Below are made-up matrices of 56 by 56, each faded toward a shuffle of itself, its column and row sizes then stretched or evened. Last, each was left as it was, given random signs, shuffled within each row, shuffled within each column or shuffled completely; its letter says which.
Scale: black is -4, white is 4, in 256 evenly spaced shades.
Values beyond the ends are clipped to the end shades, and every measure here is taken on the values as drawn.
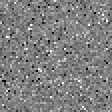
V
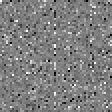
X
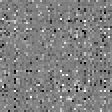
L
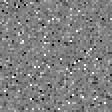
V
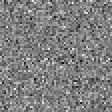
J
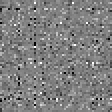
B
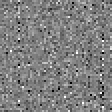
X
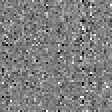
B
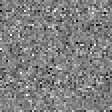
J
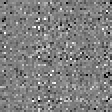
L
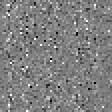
X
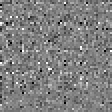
L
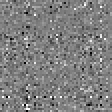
B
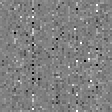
X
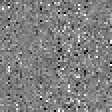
X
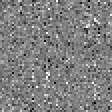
X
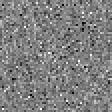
V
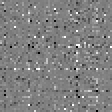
B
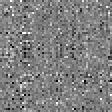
L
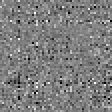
B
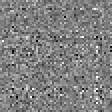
B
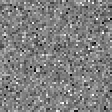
V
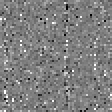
X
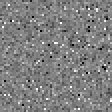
V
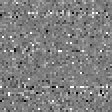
J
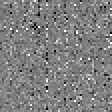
X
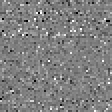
J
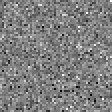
V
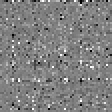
B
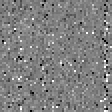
X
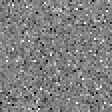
V
